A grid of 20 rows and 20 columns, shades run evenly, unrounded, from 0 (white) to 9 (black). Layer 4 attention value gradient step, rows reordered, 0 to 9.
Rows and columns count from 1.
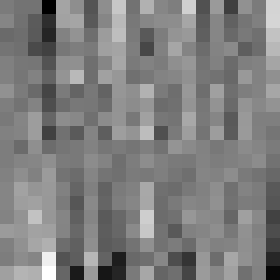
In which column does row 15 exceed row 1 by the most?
20
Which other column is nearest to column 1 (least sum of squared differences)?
19
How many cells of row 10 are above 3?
19
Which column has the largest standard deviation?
4
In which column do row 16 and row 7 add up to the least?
11
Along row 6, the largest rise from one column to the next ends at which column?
7
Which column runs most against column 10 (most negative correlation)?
12
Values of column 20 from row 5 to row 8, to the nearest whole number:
3 4 3 4
